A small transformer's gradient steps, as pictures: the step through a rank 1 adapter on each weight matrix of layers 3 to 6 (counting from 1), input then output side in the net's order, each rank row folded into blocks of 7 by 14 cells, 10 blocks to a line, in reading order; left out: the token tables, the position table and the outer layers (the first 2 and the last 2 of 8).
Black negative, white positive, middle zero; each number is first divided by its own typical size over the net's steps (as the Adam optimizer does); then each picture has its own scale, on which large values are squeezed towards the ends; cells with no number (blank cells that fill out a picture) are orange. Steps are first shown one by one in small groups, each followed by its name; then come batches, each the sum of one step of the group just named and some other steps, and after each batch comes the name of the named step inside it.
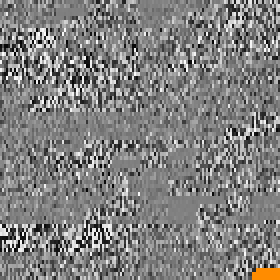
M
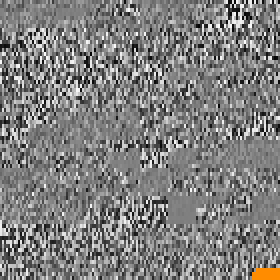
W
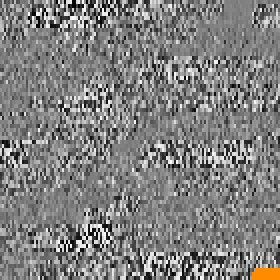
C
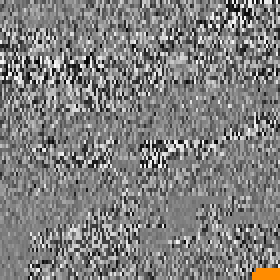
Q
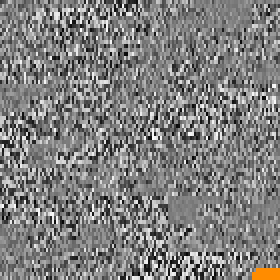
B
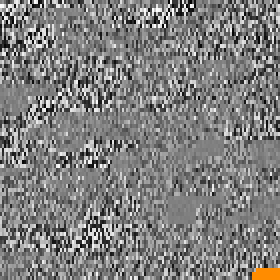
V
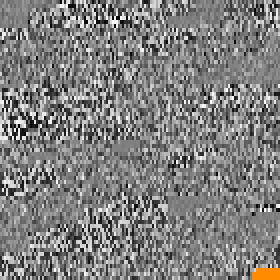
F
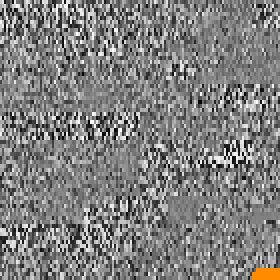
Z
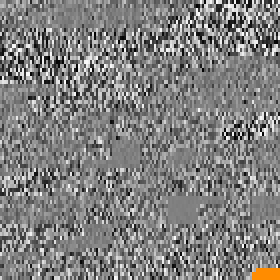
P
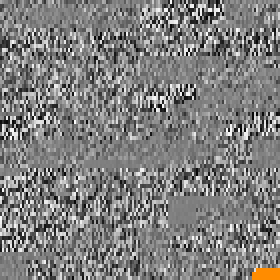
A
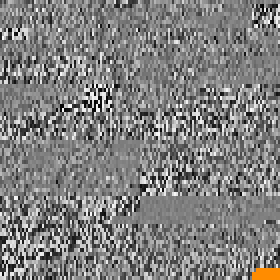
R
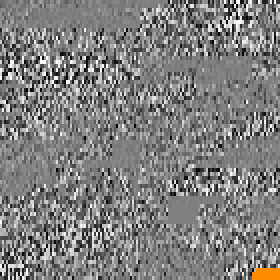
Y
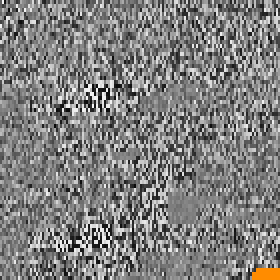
Z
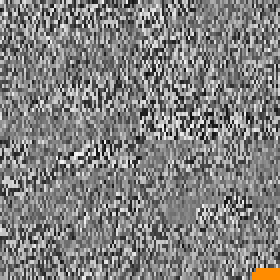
M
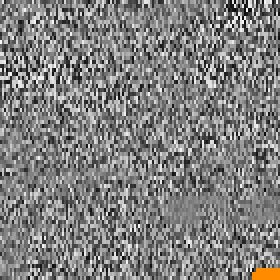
Q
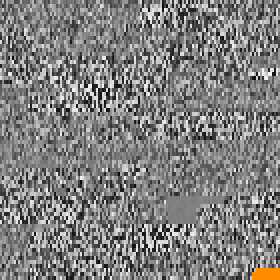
Y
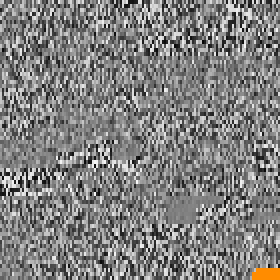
P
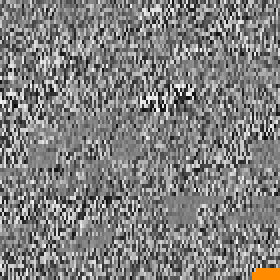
Y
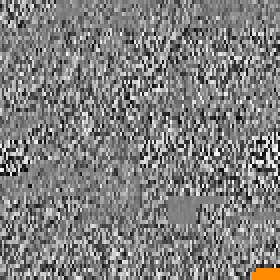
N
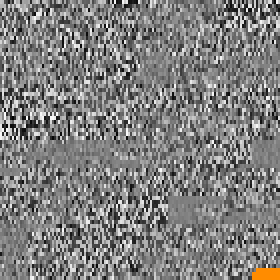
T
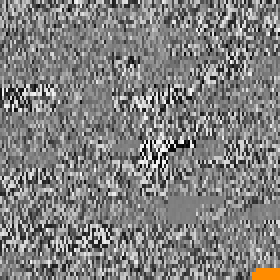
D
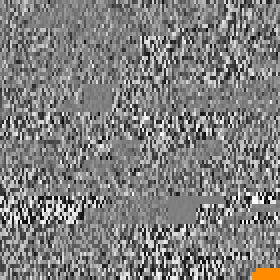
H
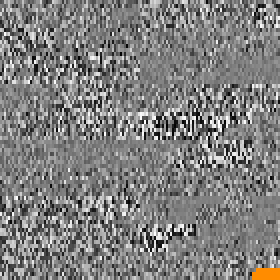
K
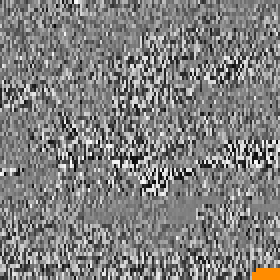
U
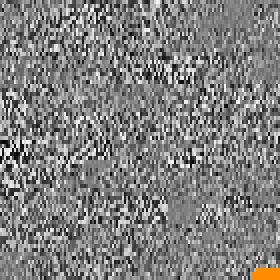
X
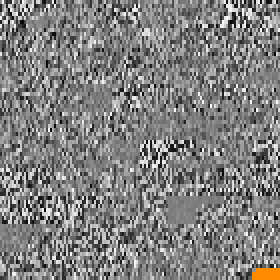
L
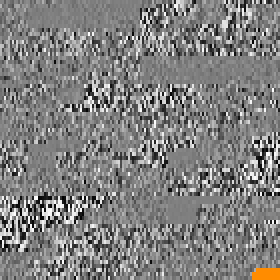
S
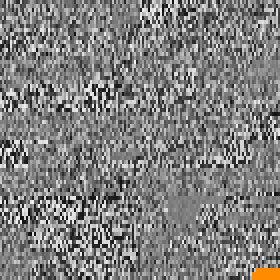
X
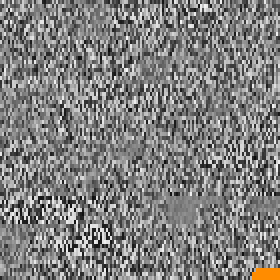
K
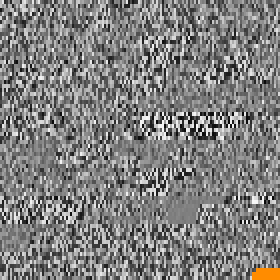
H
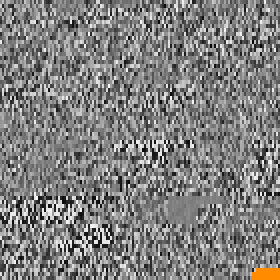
S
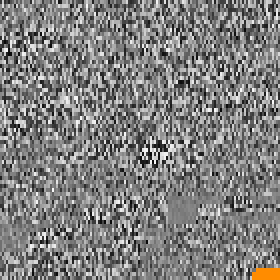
X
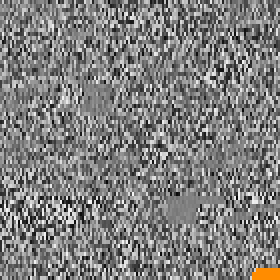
H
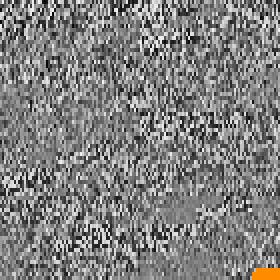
L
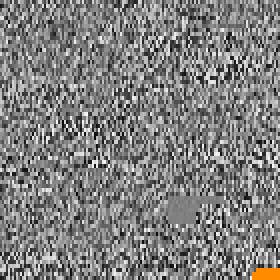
N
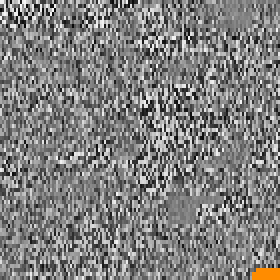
N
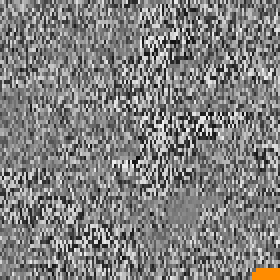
D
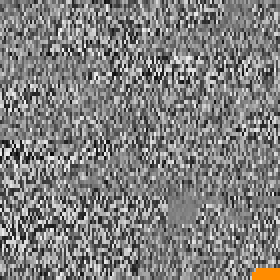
X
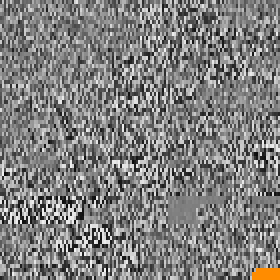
U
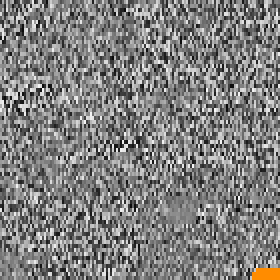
X
